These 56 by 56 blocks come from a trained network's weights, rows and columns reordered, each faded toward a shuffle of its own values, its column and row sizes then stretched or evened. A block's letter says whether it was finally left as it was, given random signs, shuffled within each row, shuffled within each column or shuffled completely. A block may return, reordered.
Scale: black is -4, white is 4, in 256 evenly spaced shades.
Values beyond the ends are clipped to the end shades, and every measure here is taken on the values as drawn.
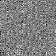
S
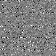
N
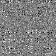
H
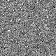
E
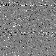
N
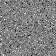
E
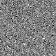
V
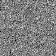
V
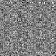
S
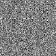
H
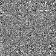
H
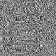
S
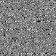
N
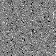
V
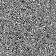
E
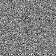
N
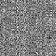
S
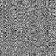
S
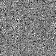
V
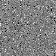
V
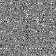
H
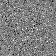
E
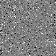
V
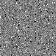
V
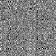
S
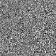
H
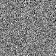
V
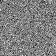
E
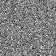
E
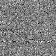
N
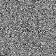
N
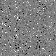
V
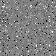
V
